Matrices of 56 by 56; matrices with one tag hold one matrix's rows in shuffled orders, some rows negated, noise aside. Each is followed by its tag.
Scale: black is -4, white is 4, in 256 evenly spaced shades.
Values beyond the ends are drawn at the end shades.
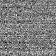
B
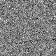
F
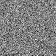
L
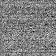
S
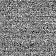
S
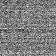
B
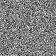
L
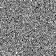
F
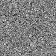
L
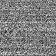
B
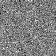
L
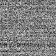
B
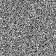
L
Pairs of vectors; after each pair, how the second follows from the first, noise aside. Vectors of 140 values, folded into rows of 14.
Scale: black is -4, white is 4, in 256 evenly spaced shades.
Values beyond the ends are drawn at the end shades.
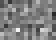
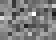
wrapped around.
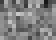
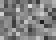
shuffled.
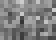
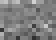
reversed, negated, partly zeroed.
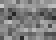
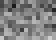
wrapped around.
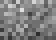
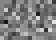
shuffled.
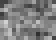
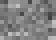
reversed, negated, partly zeroed.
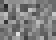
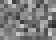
reversed, negated.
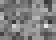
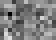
reversed, negated.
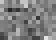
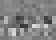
wrapped around, partly zeroed.
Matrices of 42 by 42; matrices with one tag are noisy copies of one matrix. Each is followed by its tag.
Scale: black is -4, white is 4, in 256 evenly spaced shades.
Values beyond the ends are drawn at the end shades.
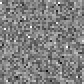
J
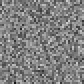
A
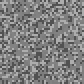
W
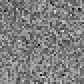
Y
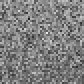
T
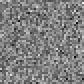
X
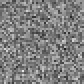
X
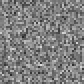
A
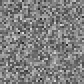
W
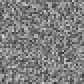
X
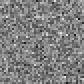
W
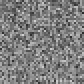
Y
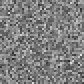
W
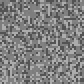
Y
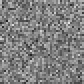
J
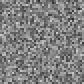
X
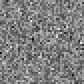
J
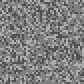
A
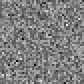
X
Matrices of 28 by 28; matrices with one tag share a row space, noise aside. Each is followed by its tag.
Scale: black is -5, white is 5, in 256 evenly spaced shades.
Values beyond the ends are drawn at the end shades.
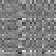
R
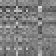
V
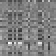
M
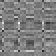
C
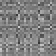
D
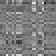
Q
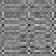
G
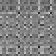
D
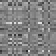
M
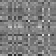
M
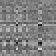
V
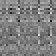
D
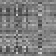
V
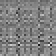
D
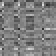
C
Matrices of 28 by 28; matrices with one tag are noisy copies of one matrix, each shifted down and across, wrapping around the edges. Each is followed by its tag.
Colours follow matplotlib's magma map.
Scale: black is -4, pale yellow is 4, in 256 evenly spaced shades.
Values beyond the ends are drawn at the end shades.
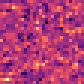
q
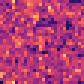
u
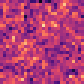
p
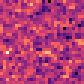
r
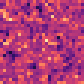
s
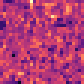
u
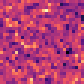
q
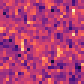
u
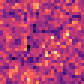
p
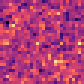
p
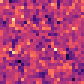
s
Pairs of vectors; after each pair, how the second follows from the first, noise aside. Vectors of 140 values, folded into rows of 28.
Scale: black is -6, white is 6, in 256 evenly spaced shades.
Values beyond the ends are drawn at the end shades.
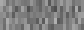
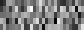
negated, scaled up.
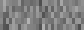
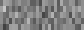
copied.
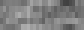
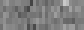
negated, partly zeroed.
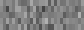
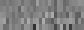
wrapped around, partly zeroed.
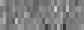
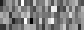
wrapped around, scaled up.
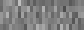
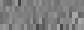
negated, partly zeroed.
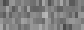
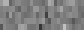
negated, partly zeroed.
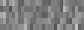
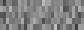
negated.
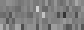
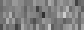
negated.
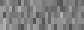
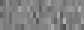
reversed, partly zeroed.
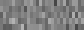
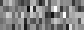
wrapped around, scaled up.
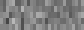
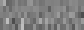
negated, partly zeroed.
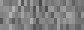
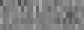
negated, partly zeroed.
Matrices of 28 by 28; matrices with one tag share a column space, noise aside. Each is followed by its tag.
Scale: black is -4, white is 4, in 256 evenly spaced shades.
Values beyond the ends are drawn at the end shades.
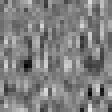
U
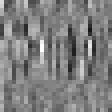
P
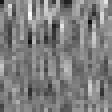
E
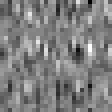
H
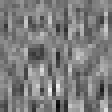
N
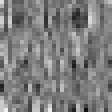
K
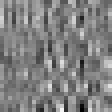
K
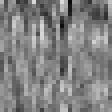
E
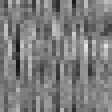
P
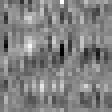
H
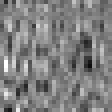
U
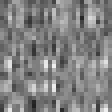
K
